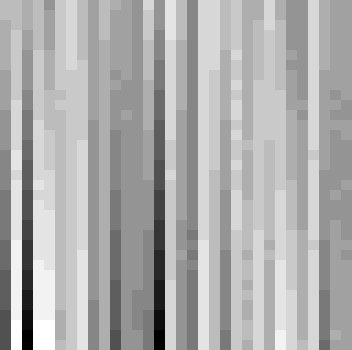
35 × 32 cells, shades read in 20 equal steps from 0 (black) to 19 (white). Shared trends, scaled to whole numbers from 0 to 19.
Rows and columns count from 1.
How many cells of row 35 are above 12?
18
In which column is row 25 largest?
2
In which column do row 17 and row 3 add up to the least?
15
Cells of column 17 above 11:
23
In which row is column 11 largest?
1
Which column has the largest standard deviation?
3
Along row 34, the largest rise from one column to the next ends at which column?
4
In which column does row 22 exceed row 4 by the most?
5
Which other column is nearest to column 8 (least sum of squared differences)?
26
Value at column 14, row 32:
9
